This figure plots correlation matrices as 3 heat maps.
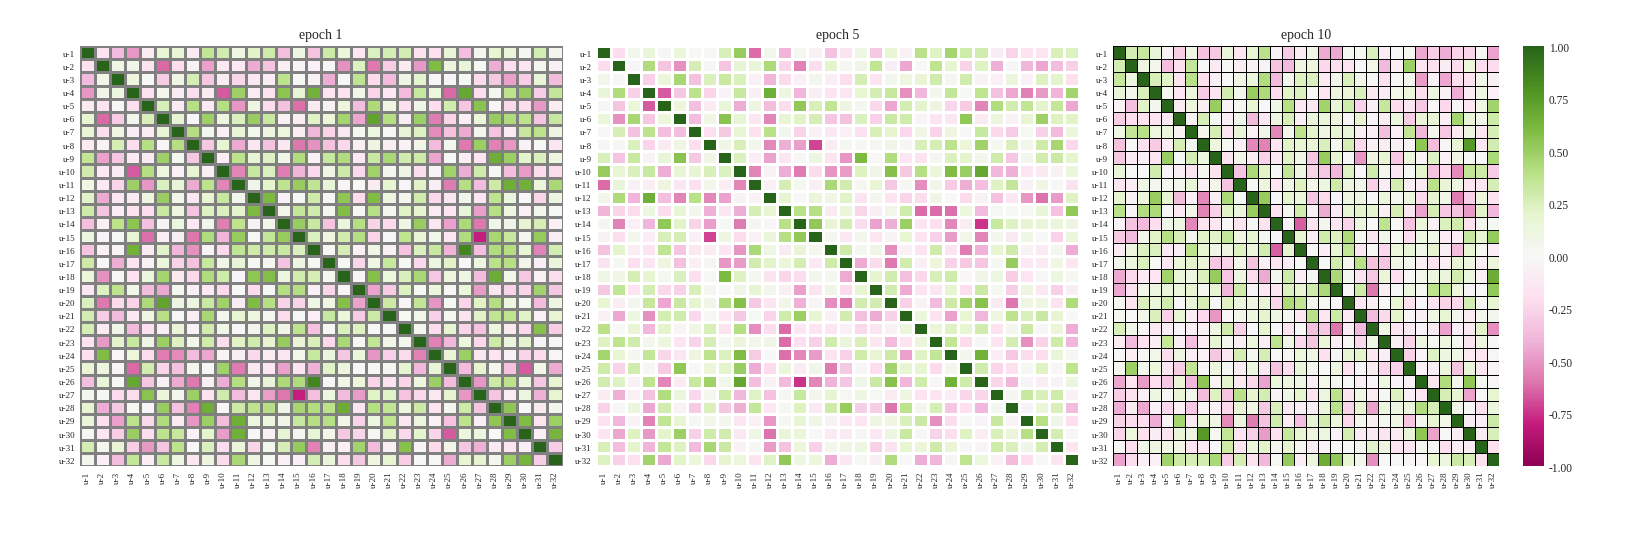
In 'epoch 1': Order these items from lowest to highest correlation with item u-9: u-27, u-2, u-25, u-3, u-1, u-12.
u-2, u-3, u-27, u-25, u-12, u-1
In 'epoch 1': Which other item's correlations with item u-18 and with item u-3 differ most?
u-28
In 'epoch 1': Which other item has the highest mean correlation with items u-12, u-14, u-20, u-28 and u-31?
u-18
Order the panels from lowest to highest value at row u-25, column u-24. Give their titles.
epoch 10, epoch 5, epoch 1
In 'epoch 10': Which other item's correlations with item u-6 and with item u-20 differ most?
u-29
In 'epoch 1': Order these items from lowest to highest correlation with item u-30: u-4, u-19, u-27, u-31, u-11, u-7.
u-19, u-31, u-27, u-7, u-4, u-11
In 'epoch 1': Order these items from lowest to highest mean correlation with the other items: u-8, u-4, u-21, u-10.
u-8, u-10, u-4, u-21
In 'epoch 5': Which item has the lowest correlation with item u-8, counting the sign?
u-15
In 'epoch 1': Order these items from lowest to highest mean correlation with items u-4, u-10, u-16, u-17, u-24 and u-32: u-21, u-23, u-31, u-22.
u-31, u-22, u-23, u-21
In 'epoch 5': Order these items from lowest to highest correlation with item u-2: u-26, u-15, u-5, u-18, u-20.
u-5, u-15, u-20, u-18, u-26
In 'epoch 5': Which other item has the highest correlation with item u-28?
u-17
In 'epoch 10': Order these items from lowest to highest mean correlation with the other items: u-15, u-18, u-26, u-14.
u-14, u-26, u-18, u-15
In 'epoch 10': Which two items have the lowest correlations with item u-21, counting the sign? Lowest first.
u-9, u-22
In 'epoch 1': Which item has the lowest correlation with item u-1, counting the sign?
u-4
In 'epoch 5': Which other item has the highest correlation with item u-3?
u-6
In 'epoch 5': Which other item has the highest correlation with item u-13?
u-32
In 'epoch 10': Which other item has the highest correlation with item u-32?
u-18
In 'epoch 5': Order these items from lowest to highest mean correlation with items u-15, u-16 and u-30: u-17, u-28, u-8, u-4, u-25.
u-4, u-8, u-25, u-17, u-28
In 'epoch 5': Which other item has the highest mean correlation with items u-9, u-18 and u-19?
u-20
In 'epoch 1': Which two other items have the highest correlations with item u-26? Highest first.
u-16, u-4
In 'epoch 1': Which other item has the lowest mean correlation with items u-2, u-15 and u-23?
u-27
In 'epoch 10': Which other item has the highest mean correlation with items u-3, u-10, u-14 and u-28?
u-12
